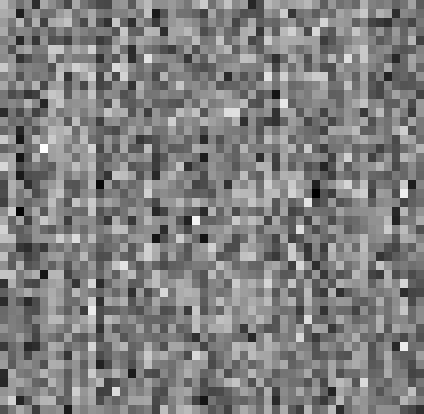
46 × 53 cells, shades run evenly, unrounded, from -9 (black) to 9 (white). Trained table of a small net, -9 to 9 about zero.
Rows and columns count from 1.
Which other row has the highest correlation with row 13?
34
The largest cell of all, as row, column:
17, 6
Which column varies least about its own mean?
47
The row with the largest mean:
36
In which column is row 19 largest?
1
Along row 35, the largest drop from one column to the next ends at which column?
13
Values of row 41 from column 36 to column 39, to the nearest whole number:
3 -2 -1 0
